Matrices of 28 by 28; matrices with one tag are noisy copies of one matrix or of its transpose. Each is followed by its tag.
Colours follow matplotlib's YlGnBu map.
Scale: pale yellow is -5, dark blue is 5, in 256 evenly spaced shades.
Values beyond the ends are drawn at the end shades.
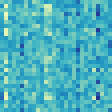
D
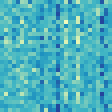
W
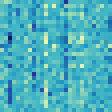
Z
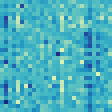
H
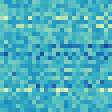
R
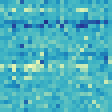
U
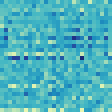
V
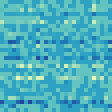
W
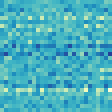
R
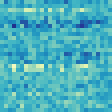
U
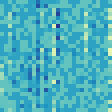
V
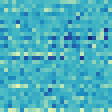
V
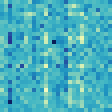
Z
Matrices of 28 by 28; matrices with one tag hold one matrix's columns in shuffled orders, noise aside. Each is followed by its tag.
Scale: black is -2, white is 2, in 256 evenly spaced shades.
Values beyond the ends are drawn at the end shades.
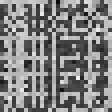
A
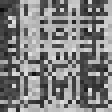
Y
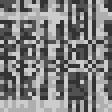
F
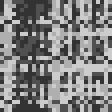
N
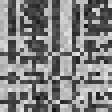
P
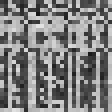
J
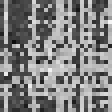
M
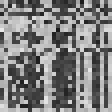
J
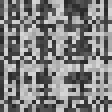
N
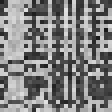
Y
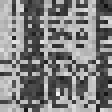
Y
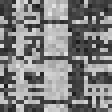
N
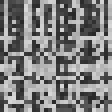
P
